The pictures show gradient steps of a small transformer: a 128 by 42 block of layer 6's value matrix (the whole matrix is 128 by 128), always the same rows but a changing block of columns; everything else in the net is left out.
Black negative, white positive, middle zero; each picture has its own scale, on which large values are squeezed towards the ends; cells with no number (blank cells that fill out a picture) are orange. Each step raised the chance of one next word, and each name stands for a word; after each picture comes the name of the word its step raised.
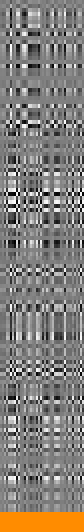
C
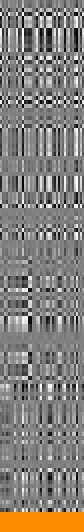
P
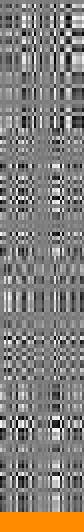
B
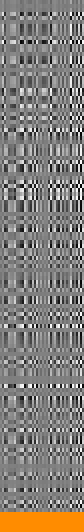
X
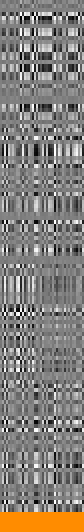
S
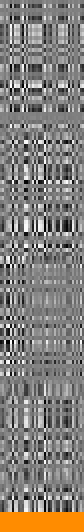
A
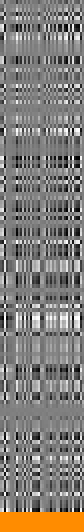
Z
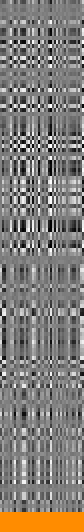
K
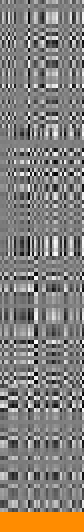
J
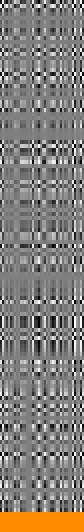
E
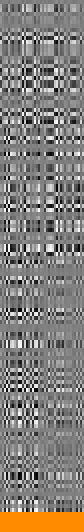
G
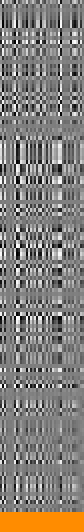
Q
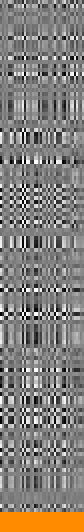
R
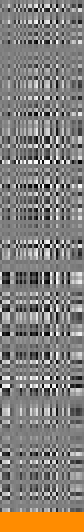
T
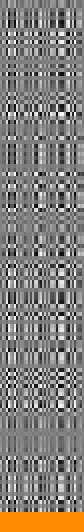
Q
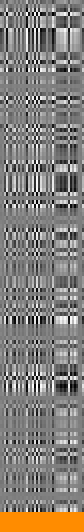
P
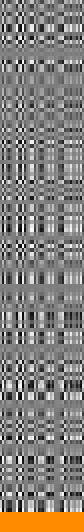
Z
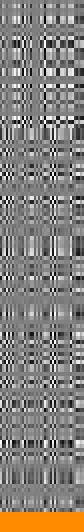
J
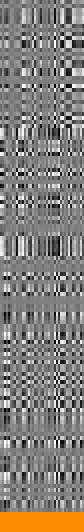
J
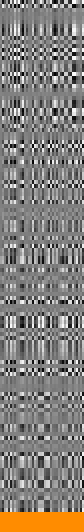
E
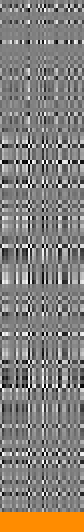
T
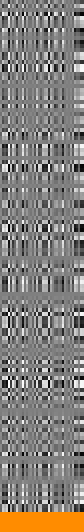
S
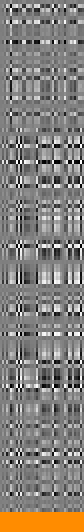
T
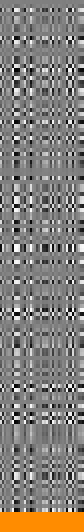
G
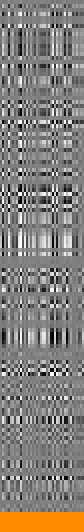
C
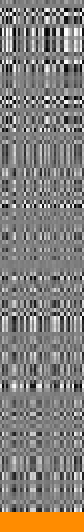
P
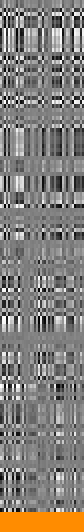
P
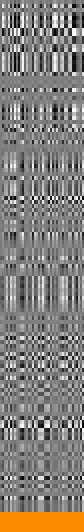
B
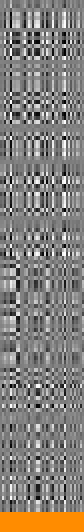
Q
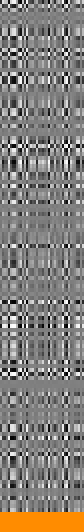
E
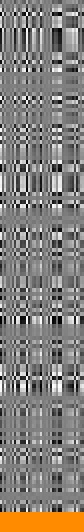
P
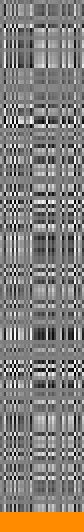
C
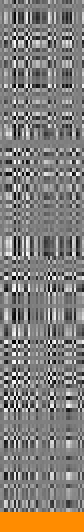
J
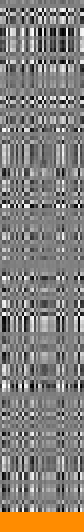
P
